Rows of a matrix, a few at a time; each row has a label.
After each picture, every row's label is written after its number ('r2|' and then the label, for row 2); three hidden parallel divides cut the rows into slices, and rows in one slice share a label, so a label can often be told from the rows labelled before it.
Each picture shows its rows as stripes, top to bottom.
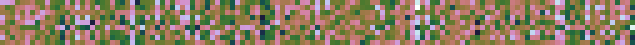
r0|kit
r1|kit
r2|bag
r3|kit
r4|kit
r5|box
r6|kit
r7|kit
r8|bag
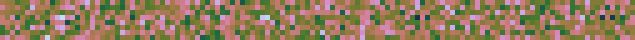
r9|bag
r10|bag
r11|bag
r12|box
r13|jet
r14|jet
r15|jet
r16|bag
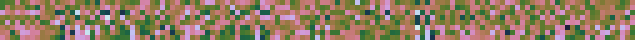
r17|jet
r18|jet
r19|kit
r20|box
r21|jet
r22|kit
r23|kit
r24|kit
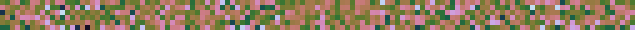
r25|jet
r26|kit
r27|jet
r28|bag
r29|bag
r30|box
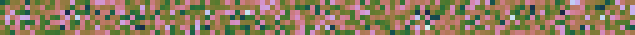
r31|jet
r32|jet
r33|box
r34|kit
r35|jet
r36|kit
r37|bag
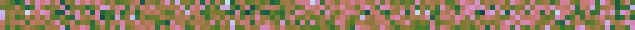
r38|bag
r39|jet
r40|kit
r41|bag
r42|jet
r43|jet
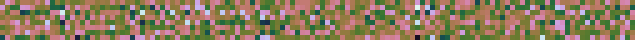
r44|bag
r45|kit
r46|box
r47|jet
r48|kit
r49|bag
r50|bag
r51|box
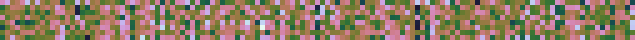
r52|kit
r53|box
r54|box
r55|bag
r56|box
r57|box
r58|jet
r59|box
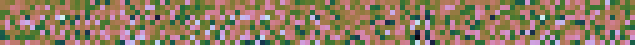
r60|jet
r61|jet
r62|jet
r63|box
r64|kit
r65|bag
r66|box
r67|box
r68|kit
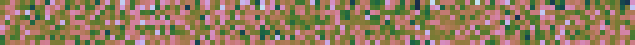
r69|box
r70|box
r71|bag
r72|jet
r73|jet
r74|bag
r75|bag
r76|bag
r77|jet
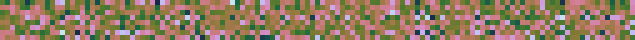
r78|box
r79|jet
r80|jet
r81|kit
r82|jet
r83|bag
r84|box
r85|kit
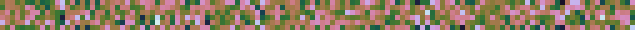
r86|box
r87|jet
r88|bag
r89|kit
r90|kit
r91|box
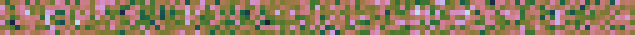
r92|jet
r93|bag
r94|kit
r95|bag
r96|kit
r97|jet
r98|bag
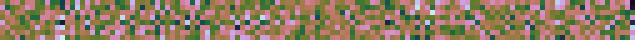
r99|kit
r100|kit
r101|jet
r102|box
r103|kit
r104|box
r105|jet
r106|box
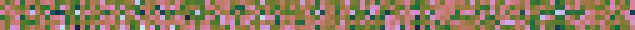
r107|jet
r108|jet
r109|kit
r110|box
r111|jet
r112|box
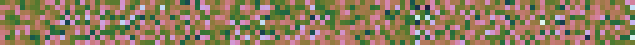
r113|jet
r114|box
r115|jet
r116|kit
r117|box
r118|bag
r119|kit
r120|box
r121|bag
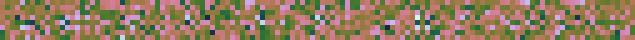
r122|jet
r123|jet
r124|bag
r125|kit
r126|box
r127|kit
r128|bag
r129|jet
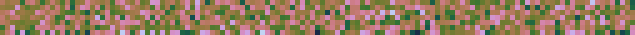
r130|bag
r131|bag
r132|jet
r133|bag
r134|jet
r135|jet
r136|box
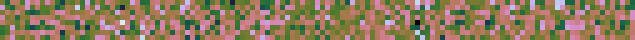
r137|kit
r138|kit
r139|jet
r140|bag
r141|box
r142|box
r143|bag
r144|jet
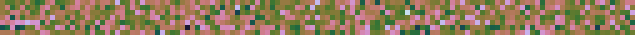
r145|bag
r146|bag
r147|jet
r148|bag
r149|bag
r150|box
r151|jet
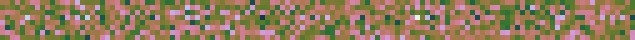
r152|bag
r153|bag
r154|jet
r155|kit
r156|bag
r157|bag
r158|jet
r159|jet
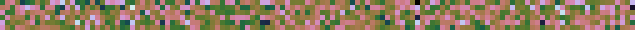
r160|box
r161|kit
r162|bag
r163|jet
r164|kit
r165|bag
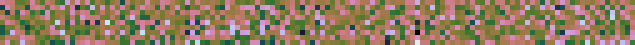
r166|bag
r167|box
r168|bag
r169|bag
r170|box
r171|jet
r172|box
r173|bag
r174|kit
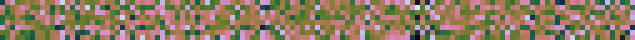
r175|box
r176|kit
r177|jet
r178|box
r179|jet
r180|kit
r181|box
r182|box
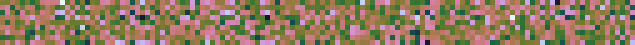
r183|box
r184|bag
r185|box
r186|kit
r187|bag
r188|jet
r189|jet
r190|jet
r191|box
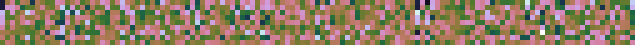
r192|box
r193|box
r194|kit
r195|kit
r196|kit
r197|jet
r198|box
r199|kit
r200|jet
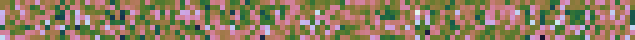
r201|bag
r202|bag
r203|kit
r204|kit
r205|kit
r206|box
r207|jet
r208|kit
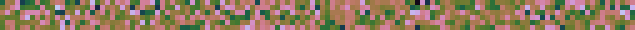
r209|box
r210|box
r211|kit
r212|bag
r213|jet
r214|jet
